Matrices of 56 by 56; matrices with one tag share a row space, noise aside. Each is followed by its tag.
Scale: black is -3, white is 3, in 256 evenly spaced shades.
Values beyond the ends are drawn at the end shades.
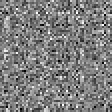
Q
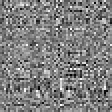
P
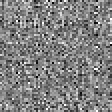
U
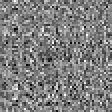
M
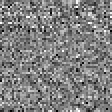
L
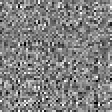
U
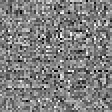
P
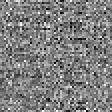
P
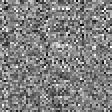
Q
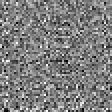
Q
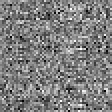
P
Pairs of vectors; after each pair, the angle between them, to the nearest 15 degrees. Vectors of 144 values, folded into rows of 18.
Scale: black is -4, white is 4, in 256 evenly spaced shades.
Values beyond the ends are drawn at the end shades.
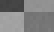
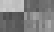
165 degrees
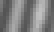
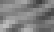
105 degrees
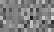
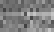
45 degrees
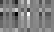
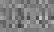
105 degrees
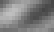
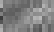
135 degrees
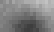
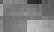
135 degrees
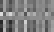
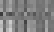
165 degrees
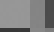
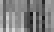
105 degrees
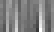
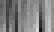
150 degrees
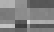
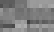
165 degrees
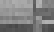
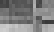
165 degrees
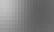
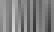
60 degrees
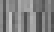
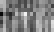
135 degrees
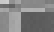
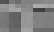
120 degrees
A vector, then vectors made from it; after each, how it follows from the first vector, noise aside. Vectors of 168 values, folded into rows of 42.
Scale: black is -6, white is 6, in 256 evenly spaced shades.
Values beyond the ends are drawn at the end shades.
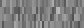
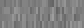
negated, shrunk.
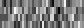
negated, scaled up.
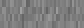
wrapped around, negated, shrunk.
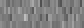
reversed, partly zeroed.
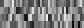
reversed, negated, scaled up.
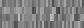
negated.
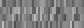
negated.
